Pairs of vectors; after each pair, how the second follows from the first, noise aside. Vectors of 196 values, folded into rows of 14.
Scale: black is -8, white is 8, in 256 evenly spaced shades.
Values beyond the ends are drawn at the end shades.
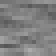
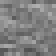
negated.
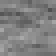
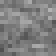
negated.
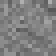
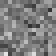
reversed, scaled up.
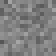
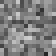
reversed, negated, scaled up.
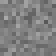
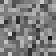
reversed, negated, scaled up.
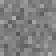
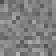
sign-scrambled.
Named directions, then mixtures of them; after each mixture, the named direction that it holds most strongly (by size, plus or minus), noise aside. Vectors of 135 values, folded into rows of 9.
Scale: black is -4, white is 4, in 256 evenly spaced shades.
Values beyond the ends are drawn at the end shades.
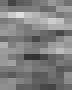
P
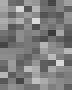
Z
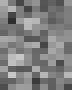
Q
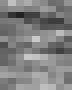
P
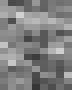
P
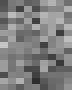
Z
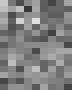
Z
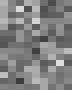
Z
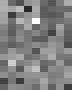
Z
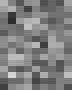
Q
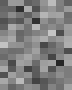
Z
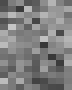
Z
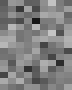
Z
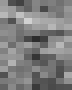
P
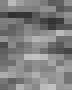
P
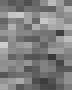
P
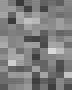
Q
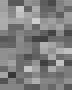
Z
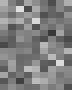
Z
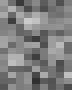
Q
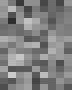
Q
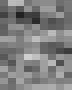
P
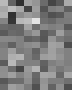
Q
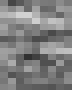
P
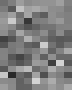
Q
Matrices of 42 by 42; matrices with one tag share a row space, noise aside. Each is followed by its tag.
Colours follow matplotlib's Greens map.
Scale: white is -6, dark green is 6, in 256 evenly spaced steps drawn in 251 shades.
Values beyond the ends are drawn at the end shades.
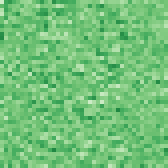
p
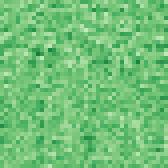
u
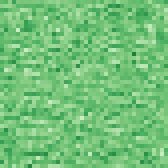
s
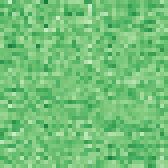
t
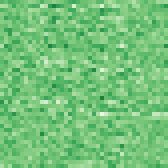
p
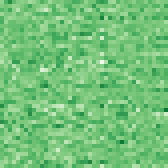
p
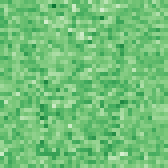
p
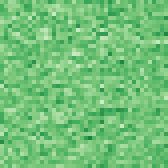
p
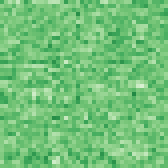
s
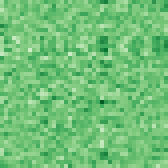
p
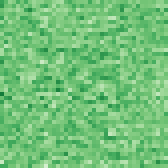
p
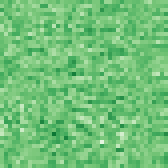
p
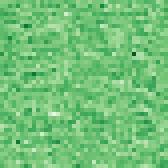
s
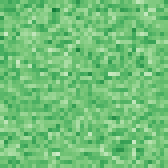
s
